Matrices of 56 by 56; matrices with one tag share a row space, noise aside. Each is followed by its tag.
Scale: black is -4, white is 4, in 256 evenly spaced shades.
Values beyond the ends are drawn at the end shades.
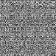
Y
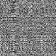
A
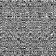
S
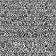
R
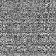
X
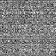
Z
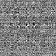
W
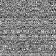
S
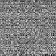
W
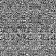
S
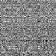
X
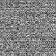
W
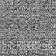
W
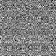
S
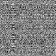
A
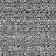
X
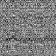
A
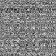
W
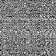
X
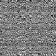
S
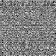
Z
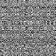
Z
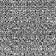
Y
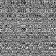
S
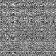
A
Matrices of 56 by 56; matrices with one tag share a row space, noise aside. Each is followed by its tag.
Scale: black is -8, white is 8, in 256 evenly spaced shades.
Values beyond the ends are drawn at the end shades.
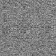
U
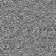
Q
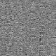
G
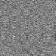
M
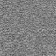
Q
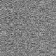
G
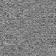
Q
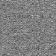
U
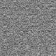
U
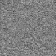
M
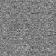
U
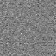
Q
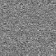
U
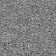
U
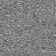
Q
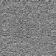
U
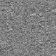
G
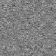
M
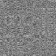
Q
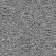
M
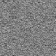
M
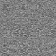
U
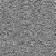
M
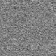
U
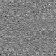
Q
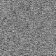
M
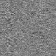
G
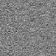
G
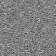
M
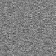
M
